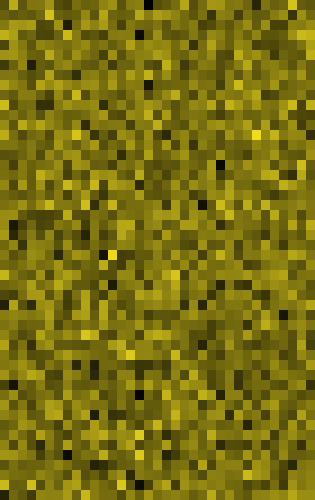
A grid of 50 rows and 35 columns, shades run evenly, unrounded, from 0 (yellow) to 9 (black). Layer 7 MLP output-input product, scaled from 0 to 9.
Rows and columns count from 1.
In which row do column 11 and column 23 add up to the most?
21
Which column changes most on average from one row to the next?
8
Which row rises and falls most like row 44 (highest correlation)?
46
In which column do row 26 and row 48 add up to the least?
13
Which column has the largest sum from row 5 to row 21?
25
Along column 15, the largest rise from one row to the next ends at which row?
37
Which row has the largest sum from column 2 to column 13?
24
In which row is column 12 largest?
26
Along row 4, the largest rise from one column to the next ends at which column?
16
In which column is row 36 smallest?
15
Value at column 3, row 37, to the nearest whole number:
3
